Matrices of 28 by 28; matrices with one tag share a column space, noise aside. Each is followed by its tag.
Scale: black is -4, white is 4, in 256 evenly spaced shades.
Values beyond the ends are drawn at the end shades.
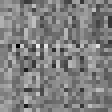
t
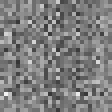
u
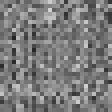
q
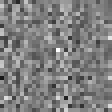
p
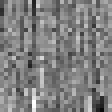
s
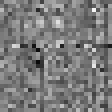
t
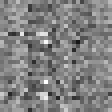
u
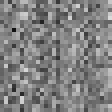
q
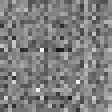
p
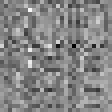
t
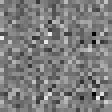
u
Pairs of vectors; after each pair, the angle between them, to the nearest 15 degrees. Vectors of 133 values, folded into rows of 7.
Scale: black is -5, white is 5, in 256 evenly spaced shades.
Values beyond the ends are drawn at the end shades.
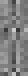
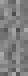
30 degrees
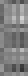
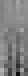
75 degrees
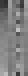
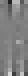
90 degrees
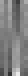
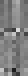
135 degrees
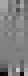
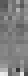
165 degrees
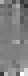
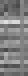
90 degrees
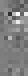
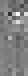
15 degrees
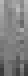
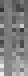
135 degrees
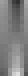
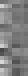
105 degrees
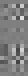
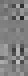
165 degrees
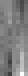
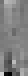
60 degrees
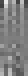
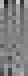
165 degrees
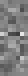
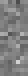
45 degrees
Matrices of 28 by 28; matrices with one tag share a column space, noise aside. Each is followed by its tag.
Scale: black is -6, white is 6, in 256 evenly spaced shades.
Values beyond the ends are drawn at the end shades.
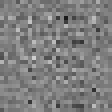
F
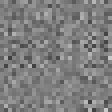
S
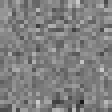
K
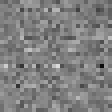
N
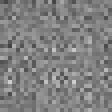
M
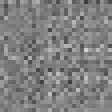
M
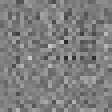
S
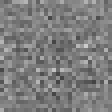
M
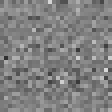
M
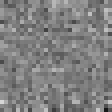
K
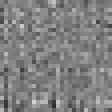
K
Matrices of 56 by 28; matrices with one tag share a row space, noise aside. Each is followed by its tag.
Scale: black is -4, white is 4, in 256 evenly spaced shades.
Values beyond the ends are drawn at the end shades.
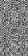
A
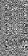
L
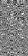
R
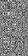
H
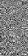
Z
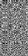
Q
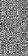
Z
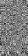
Z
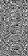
A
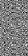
A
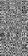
Z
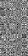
Z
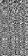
Q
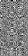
R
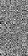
Z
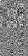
R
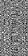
A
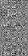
H
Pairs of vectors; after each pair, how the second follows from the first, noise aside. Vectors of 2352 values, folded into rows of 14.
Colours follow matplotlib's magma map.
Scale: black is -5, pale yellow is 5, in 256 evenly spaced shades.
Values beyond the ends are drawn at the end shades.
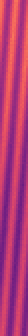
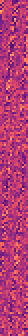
sign-scrambled.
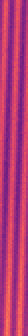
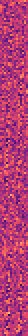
sign-scrambled.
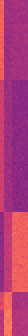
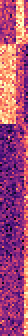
reversed, scaled up.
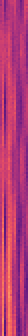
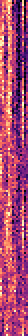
reversed, negated, scaled up.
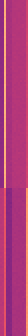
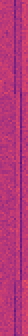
wrapped around, negated, shrunk.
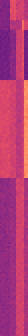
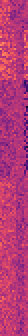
negated, partly zeroed.
